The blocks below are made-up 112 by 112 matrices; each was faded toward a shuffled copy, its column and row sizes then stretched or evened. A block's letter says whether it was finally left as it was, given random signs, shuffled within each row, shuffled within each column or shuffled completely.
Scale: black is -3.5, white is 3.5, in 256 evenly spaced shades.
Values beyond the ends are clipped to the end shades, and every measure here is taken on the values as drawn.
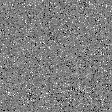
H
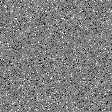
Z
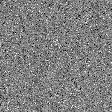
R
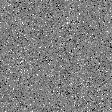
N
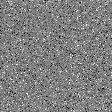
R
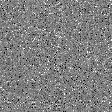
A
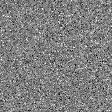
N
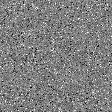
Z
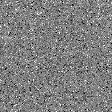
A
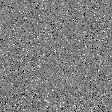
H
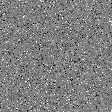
R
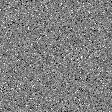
R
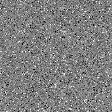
A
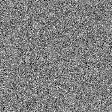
N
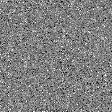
H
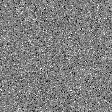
N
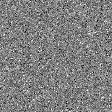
N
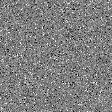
H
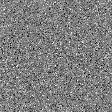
H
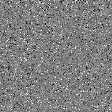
A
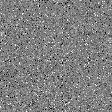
A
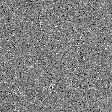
N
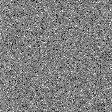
N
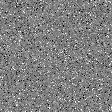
R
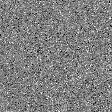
N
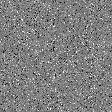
N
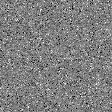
H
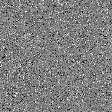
H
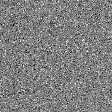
H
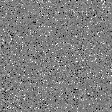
A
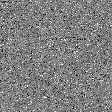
Z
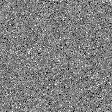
Z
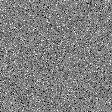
N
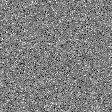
N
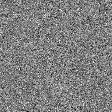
H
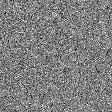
R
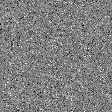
N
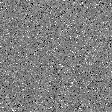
Z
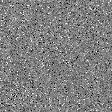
A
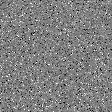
R
